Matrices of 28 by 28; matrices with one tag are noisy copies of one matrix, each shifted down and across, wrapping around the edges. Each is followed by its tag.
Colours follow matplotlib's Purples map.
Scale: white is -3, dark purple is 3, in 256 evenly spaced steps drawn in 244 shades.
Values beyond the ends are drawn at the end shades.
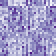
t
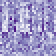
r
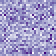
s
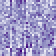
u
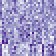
u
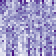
r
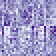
u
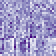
u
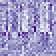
r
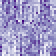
t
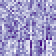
u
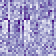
u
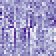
u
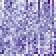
u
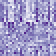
r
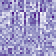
u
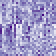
u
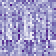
r
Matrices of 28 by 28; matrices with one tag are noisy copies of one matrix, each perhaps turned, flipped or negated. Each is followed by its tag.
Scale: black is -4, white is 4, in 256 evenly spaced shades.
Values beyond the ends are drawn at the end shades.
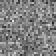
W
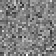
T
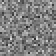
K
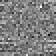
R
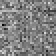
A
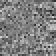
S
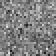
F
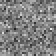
W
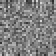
S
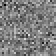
T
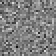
K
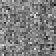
A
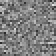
R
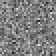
K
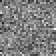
W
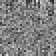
S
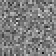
K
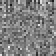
S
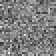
W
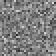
K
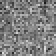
A
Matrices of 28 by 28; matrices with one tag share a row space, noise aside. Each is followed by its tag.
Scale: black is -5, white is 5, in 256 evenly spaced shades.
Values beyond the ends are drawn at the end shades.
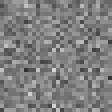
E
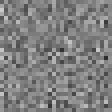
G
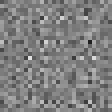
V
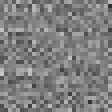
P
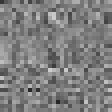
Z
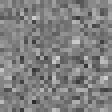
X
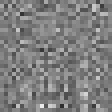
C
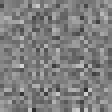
X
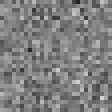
X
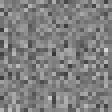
G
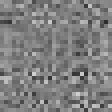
X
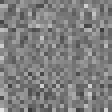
V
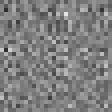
G
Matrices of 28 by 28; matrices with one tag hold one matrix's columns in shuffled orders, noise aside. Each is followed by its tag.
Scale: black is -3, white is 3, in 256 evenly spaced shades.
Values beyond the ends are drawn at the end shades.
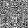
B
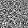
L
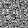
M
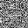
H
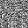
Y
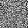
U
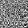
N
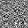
L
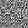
M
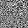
U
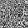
N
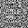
M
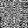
B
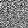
U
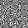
L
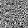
L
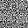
H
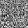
N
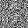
H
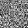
N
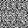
H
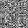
B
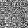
B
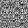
M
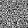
L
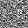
M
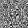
N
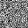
H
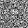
M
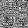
B
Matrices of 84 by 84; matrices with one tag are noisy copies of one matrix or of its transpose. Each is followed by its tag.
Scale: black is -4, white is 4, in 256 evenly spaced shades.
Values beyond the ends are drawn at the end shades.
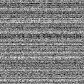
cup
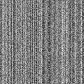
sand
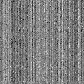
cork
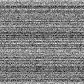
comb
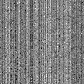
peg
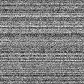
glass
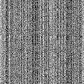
comb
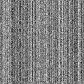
cork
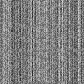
cork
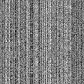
peg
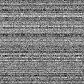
glass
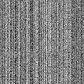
peg
